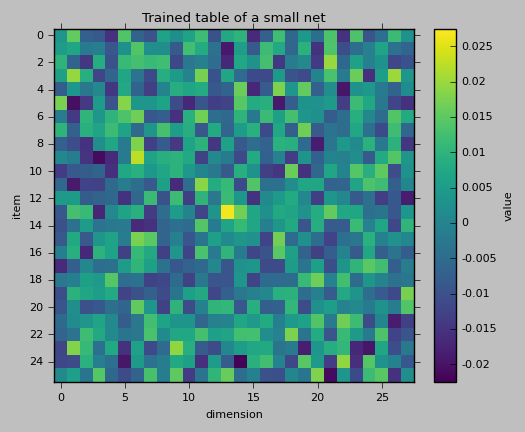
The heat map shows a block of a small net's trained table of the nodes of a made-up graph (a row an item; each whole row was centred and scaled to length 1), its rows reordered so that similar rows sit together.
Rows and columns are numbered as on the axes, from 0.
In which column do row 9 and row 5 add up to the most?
6
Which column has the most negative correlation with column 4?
8
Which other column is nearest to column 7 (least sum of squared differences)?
12
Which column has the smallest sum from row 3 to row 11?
1
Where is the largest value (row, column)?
13, 13
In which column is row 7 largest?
19
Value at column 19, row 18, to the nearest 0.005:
0.01
